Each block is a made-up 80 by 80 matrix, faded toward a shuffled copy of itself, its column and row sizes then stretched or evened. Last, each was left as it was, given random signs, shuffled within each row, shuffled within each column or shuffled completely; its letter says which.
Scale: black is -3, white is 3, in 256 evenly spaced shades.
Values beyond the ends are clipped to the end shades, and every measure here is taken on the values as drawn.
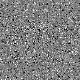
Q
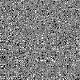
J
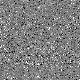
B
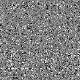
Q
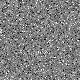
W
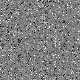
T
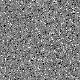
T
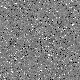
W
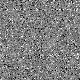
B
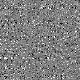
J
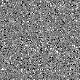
Q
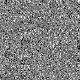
J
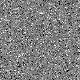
T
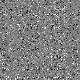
Q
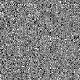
J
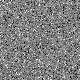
W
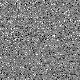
B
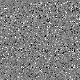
Q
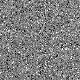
T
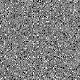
J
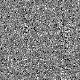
Q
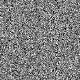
T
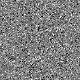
Q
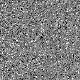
T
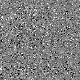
Q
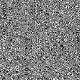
J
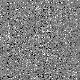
Q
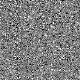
Q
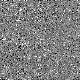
Q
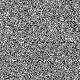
B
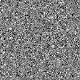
Q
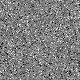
W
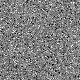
W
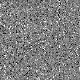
T
